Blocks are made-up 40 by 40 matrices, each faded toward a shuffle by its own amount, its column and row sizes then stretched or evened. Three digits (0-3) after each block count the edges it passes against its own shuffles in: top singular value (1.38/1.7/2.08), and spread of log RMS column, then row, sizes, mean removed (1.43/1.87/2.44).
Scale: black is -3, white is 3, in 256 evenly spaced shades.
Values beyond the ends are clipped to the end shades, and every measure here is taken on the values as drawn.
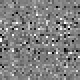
1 1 2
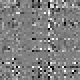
2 3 3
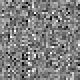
1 2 0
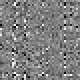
2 3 1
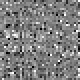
2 1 1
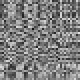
3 0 2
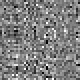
2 2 0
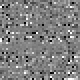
0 2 3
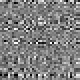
3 0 3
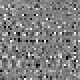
2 0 3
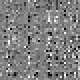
2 3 1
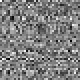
3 0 3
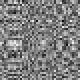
3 2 1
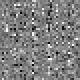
1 3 1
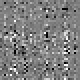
1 3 2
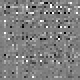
0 2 3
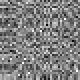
3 0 0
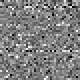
1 0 2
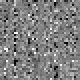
1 3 1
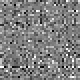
2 0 2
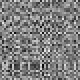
3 2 2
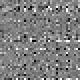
1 2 3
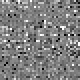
1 0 3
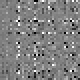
2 3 3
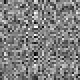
3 2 0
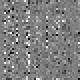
0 3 1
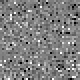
0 0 1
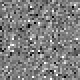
0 0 0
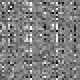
3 3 2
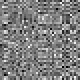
3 2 0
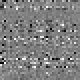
1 1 3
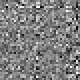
2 2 1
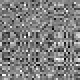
3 1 2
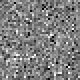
0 1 0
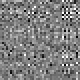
3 2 2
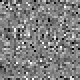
1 0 1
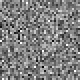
1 0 0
